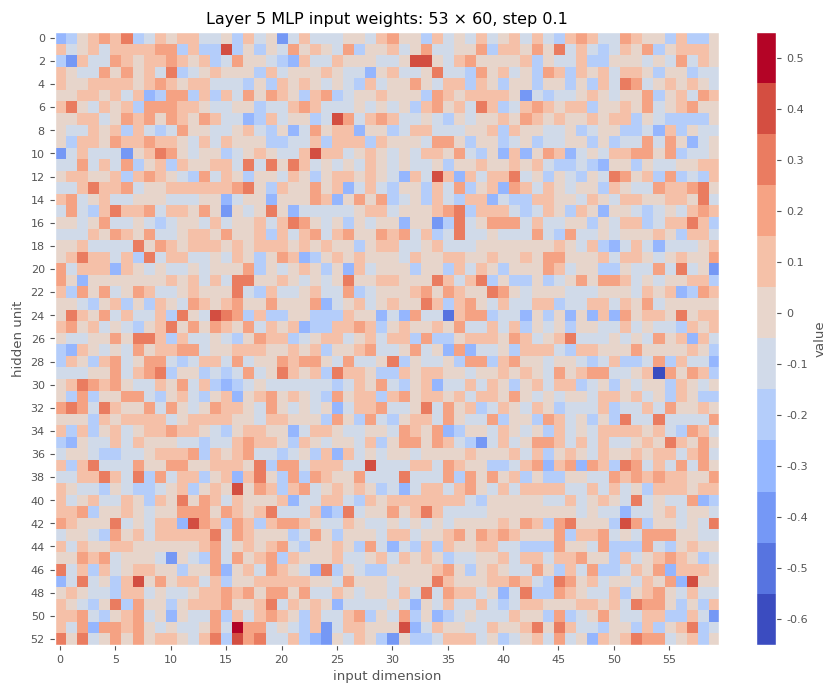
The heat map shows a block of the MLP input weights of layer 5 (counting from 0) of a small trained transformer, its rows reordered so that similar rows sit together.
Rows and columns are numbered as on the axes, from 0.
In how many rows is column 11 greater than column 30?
27
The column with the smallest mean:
24
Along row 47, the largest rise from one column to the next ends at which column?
57
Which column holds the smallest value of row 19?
22
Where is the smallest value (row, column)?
29, 54
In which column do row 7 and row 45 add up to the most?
25
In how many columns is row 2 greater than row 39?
20
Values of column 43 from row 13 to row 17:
-0.1 0.1 -0.1 0.1 0.2
